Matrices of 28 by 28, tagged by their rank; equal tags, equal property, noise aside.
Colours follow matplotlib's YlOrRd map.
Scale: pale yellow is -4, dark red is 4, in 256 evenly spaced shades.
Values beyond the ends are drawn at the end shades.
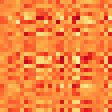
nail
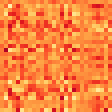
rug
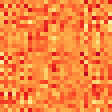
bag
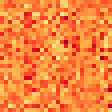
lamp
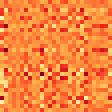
rug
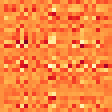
rug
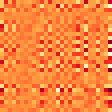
nail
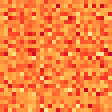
lamp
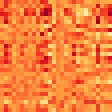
rug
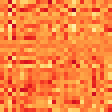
bag
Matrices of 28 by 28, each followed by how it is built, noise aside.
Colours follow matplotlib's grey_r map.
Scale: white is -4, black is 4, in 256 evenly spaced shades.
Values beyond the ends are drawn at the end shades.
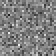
noise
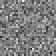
repeating columns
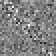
banded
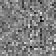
uneven columns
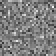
noise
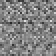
repeating columns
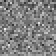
repeating columns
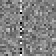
uneven columns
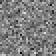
noise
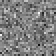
noise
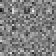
low rank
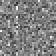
uneven columns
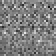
repeating columns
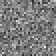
noise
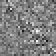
banded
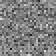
repeating columns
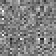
low rank
